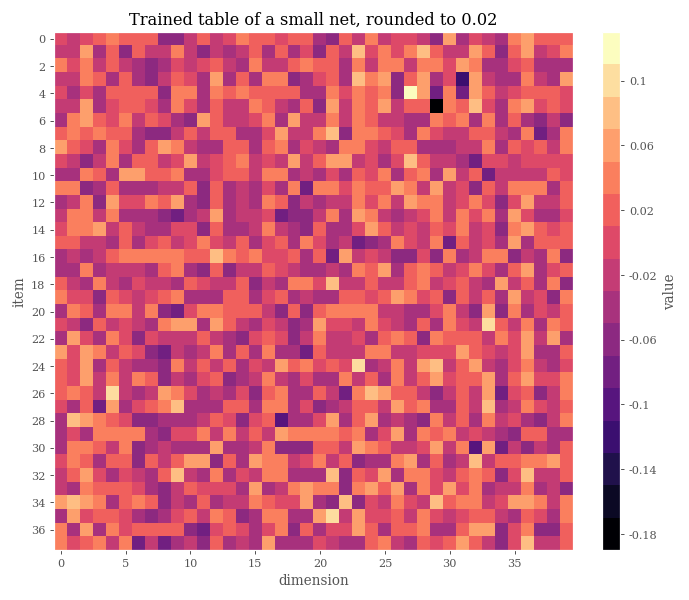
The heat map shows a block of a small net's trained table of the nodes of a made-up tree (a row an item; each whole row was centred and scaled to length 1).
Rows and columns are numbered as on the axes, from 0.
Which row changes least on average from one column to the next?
0
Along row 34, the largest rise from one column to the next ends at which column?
22
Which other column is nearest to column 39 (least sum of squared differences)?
16
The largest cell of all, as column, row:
27, 4
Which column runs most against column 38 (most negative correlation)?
23
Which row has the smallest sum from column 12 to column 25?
15
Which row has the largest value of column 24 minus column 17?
28
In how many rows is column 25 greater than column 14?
22
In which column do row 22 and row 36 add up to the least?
18
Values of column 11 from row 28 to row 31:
-0.02 0.04 -0.04 0.06
